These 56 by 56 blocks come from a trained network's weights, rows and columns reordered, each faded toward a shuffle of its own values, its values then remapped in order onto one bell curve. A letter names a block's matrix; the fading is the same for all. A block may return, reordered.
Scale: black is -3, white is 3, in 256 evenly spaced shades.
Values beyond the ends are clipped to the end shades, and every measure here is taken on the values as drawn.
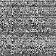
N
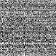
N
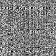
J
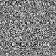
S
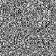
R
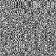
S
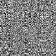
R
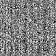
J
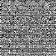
N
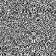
S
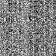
J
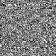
S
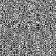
R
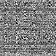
N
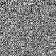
S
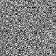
R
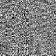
R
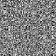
R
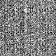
J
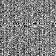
J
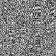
S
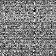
N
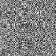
R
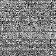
N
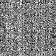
J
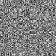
S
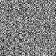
S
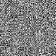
R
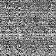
N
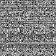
N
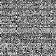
N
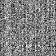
J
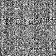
J
